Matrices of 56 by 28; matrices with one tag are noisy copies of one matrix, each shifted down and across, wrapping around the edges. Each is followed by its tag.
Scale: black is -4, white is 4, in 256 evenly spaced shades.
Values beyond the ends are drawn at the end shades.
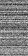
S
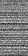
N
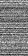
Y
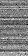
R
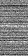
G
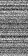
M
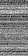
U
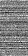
Y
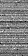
N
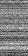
U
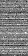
Y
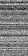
R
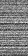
N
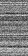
R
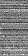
G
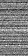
G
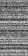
M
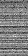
N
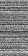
G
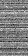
G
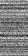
M
